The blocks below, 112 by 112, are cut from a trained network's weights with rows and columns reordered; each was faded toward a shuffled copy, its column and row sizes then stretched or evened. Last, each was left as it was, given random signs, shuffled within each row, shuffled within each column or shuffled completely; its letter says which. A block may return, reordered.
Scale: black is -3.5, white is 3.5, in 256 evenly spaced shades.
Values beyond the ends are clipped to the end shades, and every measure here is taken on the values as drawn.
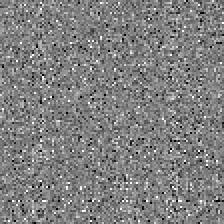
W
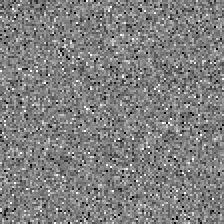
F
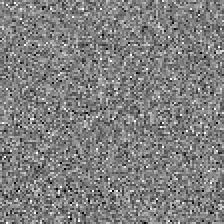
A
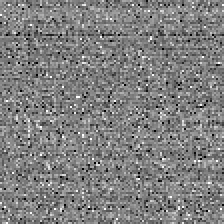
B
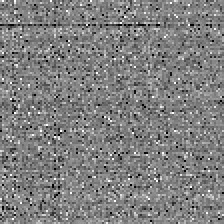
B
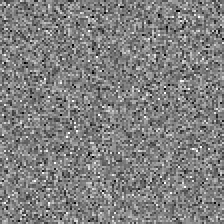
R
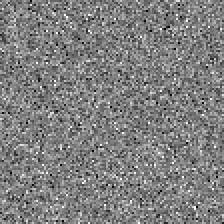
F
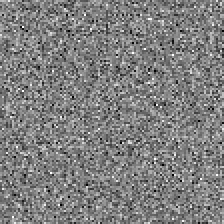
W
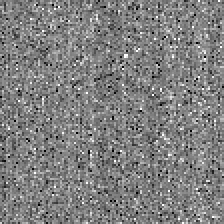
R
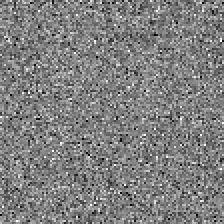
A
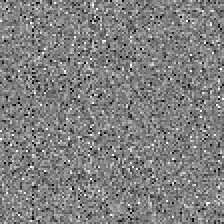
R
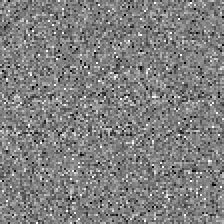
A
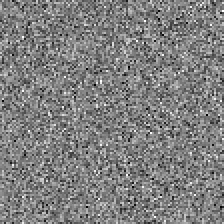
R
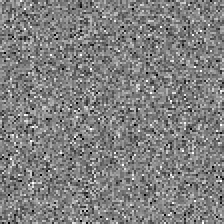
R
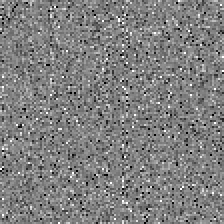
R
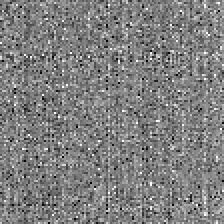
B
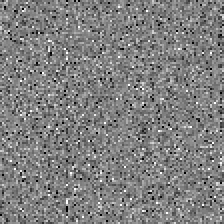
R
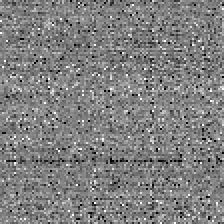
B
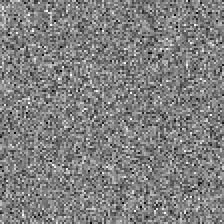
F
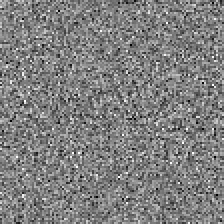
B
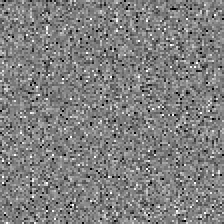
R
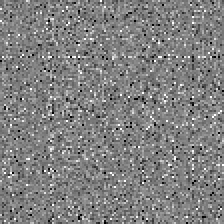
W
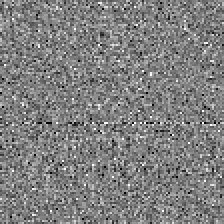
B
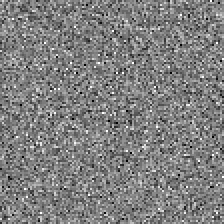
F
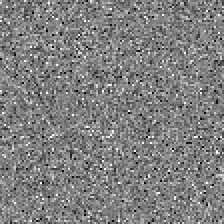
A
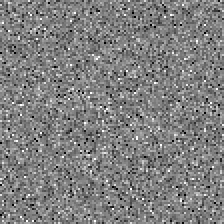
F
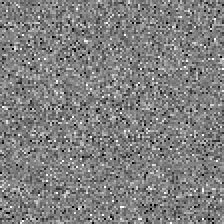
A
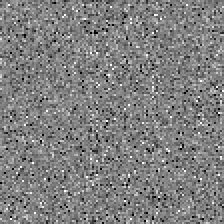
R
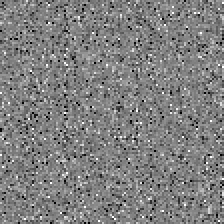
R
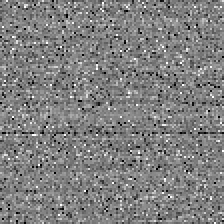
A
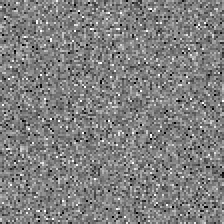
F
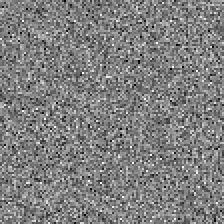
F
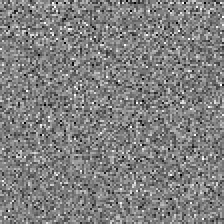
A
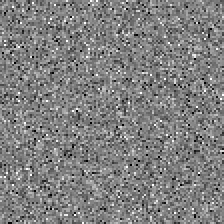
F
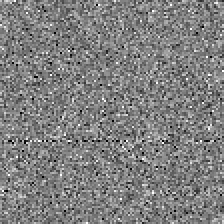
A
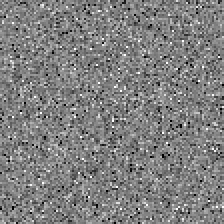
F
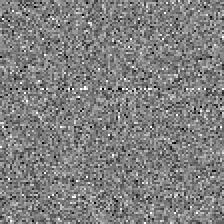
A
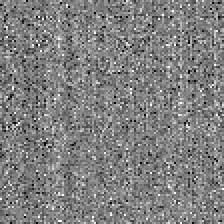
B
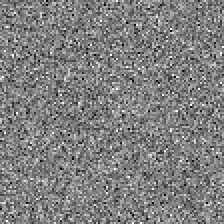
F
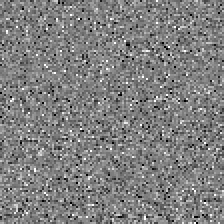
A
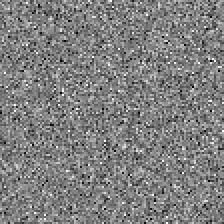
F
